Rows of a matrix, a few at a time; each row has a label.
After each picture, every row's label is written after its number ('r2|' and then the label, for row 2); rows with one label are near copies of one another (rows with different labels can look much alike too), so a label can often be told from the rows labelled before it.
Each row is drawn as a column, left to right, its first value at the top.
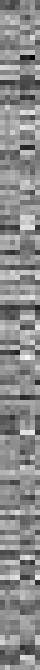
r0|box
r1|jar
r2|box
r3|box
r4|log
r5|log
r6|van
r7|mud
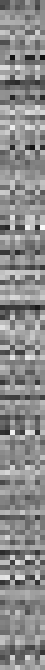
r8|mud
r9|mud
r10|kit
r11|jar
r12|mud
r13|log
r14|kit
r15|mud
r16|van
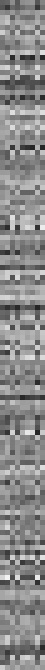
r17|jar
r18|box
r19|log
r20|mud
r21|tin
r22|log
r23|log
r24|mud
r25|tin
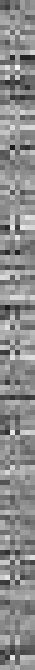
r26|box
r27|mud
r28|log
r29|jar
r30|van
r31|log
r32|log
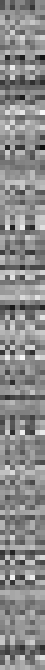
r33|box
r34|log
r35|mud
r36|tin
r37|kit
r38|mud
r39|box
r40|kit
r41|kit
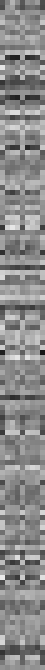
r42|box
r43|van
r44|van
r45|tin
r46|box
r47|tin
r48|tin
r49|tin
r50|box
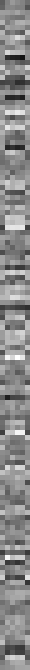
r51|mud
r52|tin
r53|van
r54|kit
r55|kit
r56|mud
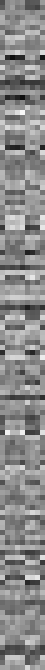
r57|box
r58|kit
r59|van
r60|tin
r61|kit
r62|jar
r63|box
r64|mud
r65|log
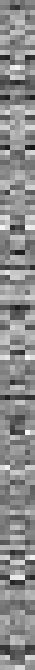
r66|tin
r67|tin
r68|mud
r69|jar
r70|jar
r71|log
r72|tin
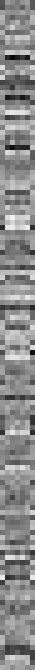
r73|mud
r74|tin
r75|log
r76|kit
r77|tin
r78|van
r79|box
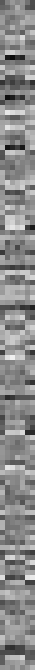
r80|box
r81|tin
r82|tin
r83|van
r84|kit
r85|mud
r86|mud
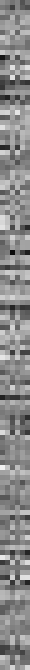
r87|log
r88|tin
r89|jar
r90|tin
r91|box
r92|jar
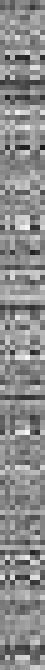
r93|mud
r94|tin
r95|box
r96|kit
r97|log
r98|log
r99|jar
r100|jar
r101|tin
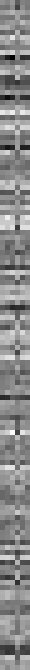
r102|tin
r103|tin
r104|kit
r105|mud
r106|kit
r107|tin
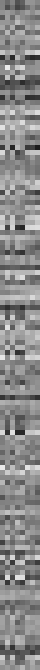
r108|log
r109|mud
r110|log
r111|box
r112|mud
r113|tin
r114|van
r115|tin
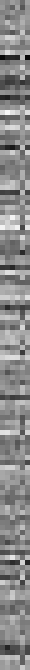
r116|van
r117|kit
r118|tin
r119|van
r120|jar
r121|van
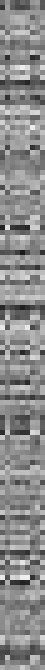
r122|mud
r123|van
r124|mud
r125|mud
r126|jar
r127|mud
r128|log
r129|van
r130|box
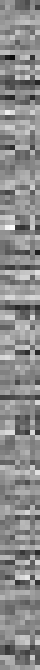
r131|tin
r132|van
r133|van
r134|mud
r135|box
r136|box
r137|kit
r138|jar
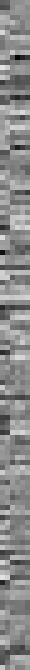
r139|jar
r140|box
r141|kit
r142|van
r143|van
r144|van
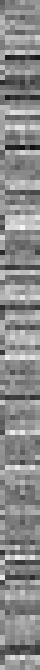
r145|jar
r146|tin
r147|kit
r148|tin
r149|log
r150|tin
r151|tin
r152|van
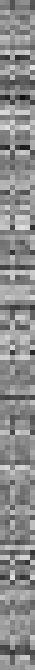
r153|tin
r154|tin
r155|box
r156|kit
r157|tin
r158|tin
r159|box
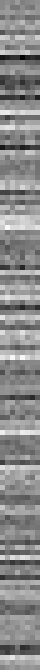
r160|kit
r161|van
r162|log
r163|kit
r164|kit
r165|log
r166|log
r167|kit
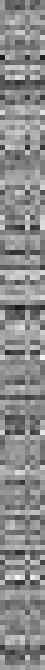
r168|van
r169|box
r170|box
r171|mud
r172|mud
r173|tin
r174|mud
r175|box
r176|kit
